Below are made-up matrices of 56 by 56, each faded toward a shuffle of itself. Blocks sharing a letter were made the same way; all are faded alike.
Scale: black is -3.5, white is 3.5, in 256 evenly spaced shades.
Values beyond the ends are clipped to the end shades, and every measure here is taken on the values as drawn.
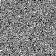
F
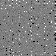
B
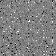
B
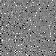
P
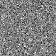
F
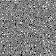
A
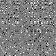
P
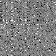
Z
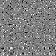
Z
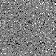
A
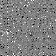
P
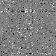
B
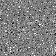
A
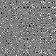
P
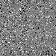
A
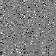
P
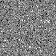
F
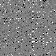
B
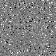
B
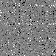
B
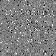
P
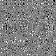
Z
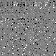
P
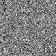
F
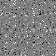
P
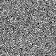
F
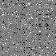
B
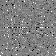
B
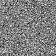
F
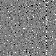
Z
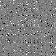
P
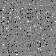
B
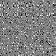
Z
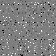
B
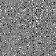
Z
